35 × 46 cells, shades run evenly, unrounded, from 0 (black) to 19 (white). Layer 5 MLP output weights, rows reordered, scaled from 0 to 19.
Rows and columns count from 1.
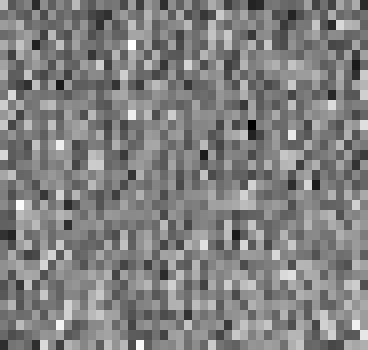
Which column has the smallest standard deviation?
11
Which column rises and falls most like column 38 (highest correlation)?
14
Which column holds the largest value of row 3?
43
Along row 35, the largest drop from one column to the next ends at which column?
19
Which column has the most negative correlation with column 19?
46
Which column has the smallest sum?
21
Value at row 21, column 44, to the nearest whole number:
9
